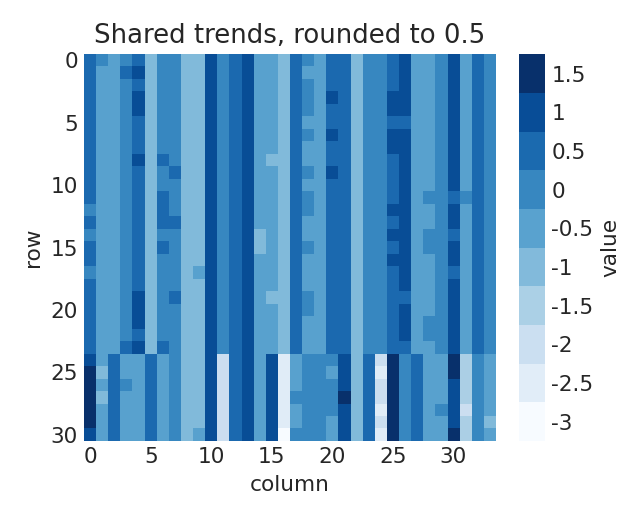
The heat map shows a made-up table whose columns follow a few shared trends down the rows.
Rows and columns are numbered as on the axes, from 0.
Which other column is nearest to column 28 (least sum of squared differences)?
1
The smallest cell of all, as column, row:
16, 30
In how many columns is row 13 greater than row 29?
14
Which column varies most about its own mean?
24
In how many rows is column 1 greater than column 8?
29
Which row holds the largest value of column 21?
27
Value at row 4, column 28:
-0.5
